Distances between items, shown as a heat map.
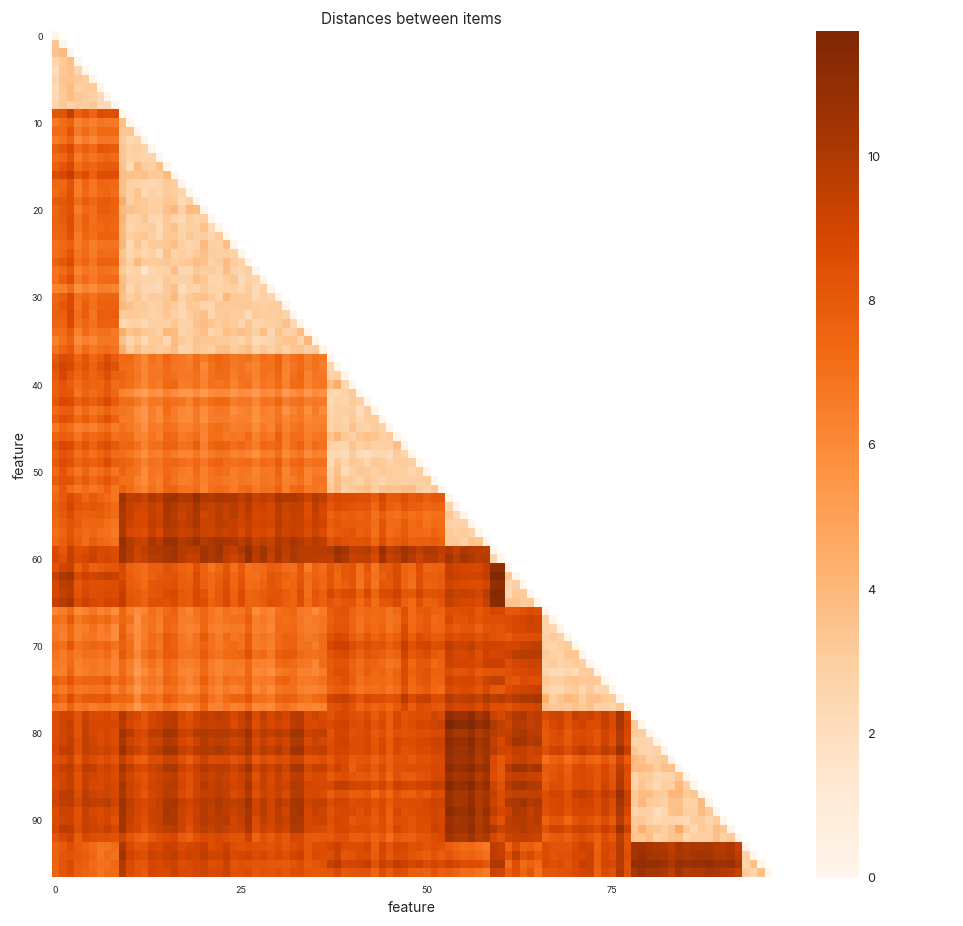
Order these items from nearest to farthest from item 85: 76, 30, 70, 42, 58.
42, 70, 30, 76, 58
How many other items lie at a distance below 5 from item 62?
4
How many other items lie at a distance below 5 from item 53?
5
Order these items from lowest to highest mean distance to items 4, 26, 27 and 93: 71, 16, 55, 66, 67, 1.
16, 1, 66, 67, 71, 55
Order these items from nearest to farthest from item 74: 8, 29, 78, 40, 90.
29, 8, 40, 90, 78
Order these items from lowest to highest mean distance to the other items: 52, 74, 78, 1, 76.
52, 74, 1, 76, 78
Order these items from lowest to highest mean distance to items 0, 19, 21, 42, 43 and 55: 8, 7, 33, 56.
33, 8, 7, 56
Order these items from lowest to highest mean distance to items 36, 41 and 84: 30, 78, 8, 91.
30, 78, 91, 8
